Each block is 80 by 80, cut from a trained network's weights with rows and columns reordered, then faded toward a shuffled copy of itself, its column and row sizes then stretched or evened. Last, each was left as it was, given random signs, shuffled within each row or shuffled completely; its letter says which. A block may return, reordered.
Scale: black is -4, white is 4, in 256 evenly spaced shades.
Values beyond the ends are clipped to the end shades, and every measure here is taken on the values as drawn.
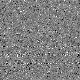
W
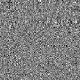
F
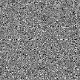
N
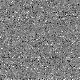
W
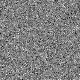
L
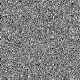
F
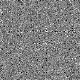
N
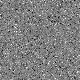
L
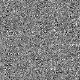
N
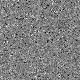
L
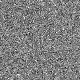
L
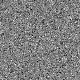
L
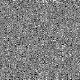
F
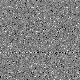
W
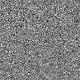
N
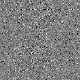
N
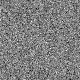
L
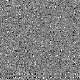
F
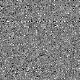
N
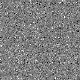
N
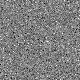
L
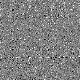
N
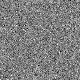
W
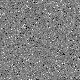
L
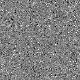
N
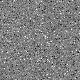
L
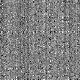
F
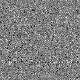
N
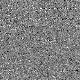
W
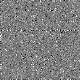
F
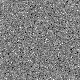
L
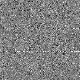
N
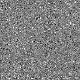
N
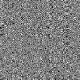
F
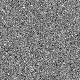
L
